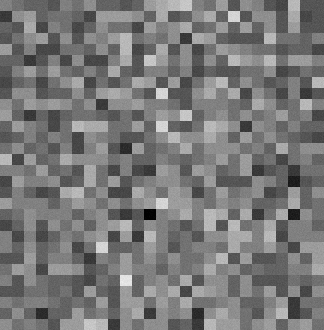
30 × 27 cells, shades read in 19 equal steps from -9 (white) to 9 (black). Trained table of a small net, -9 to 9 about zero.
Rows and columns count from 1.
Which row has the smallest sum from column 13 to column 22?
1
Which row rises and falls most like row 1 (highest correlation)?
19
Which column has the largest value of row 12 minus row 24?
21
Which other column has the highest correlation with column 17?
4
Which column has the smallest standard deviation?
6
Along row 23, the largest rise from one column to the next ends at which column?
10
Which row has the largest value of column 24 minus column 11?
26
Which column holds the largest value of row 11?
3
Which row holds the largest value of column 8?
24
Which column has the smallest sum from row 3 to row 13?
14
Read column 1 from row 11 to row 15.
-2 2 3 1 -4
